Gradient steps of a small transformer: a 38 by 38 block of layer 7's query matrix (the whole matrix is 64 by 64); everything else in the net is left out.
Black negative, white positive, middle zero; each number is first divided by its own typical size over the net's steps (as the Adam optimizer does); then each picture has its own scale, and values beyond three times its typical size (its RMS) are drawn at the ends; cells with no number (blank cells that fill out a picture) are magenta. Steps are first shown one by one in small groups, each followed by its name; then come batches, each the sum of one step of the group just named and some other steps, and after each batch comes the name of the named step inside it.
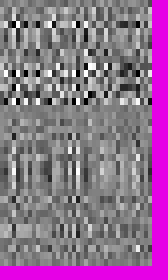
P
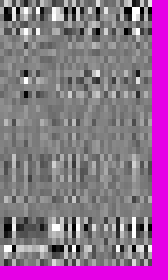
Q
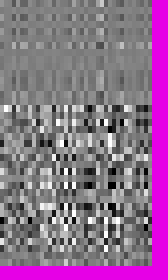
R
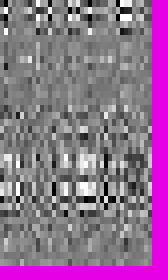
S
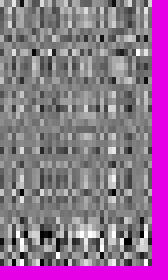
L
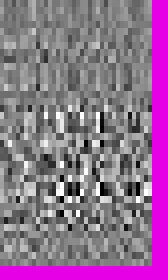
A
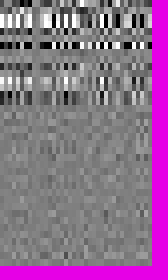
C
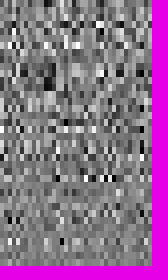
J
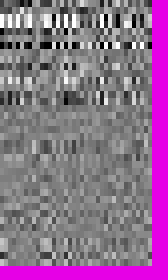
C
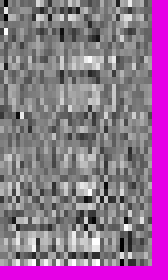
S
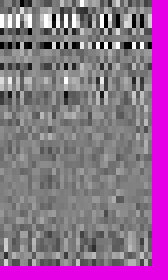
C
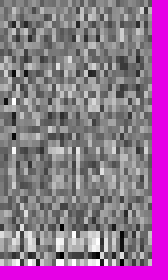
P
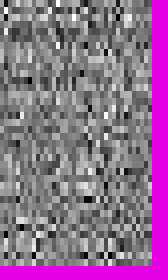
S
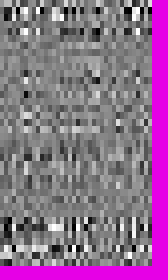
Q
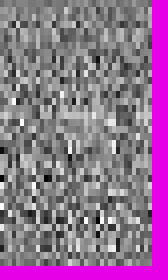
P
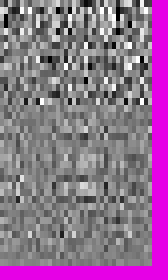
S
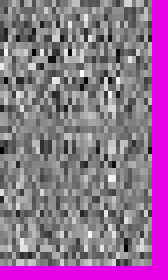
L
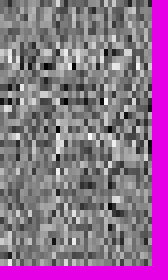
R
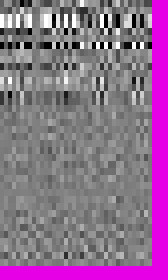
C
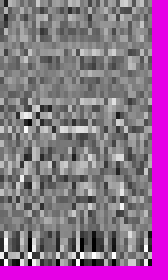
S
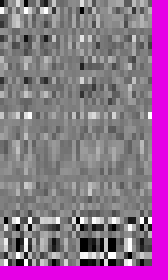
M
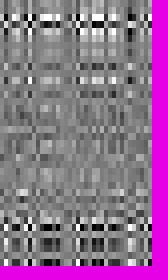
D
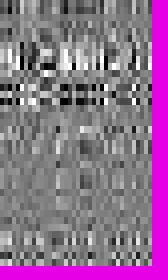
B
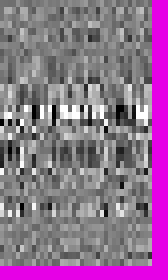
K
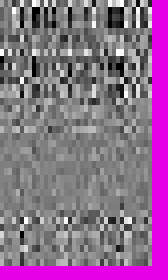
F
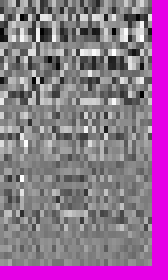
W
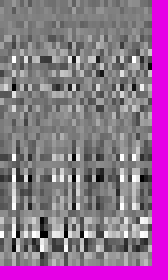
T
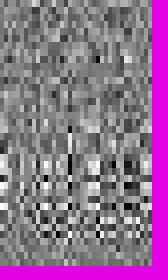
F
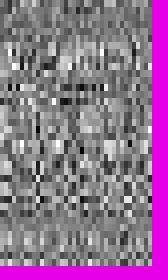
B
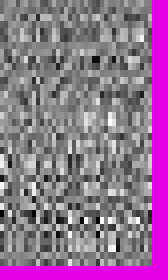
W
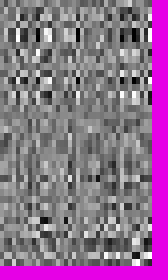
T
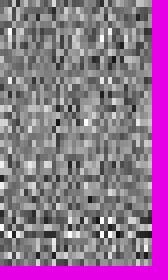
W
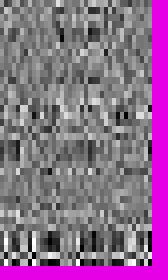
K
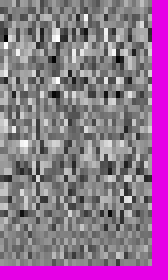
W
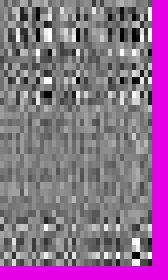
F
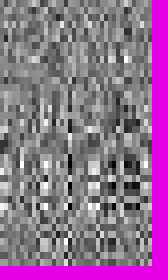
K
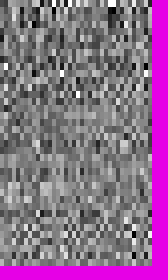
F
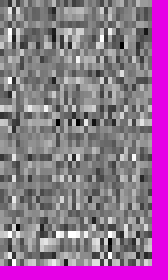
T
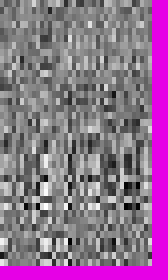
B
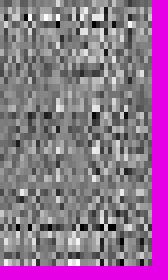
D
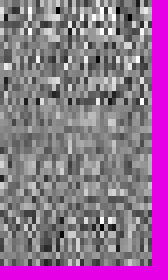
D
